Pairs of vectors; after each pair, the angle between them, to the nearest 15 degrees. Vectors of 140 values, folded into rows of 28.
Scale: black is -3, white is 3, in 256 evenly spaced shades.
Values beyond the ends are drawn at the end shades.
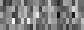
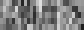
135 degrees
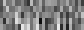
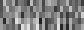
15 degrees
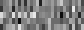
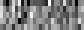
90 degrees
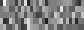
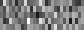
45 degrees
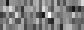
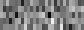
135 degrees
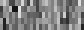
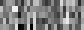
135 degrees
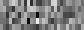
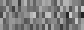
90 degrees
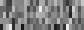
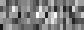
60 degrees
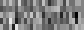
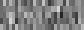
30 degrees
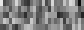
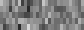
60 degrees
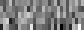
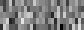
30 degrees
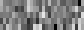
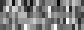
120 degrees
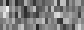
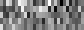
105 degrees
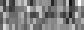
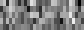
150 degrees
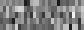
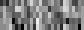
75 degrees
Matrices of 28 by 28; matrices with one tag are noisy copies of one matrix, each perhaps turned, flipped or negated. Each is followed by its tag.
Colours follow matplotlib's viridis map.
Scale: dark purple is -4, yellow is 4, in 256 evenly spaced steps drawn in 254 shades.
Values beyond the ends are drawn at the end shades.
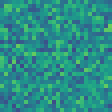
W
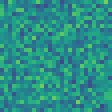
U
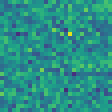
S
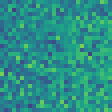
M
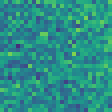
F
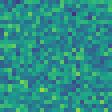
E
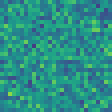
W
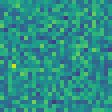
U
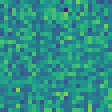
E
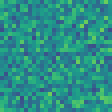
W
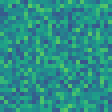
U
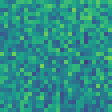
F
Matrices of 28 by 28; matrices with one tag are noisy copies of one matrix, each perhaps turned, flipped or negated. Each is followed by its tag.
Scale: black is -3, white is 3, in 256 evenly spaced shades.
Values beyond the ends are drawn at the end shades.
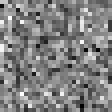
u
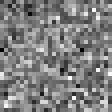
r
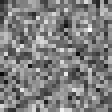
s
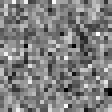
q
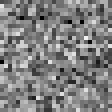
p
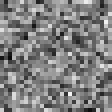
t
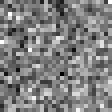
p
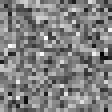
t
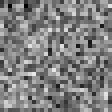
r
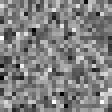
t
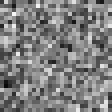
r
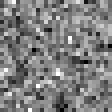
p
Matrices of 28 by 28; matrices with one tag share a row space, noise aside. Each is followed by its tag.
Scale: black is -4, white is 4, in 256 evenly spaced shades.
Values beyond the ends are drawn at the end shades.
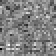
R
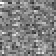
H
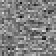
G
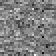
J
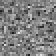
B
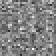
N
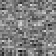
G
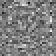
N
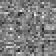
J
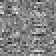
H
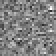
B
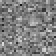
G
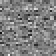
R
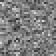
H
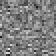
R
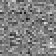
B
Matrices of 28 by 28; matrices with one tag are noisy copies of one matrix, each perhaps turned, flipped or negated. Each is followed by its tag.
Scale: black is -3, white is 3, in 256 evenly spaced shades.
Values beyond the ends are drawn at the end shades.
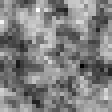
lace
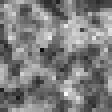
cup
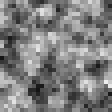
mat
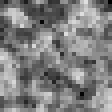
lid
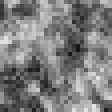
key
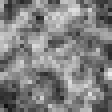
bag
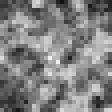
bag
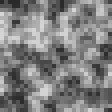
cup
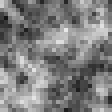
key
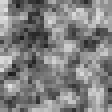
cup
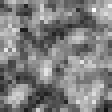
lid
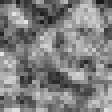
lid
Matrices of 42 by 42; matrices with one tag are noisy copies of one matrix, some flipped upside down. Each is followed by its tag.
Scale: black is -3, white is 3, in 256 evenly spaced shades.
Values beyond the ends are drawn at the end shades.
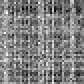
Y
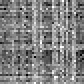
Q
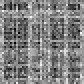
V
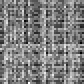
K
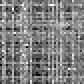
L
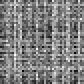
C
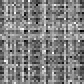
K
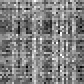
Q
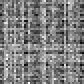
K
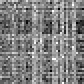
Q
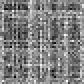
V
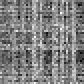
Q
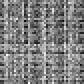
K
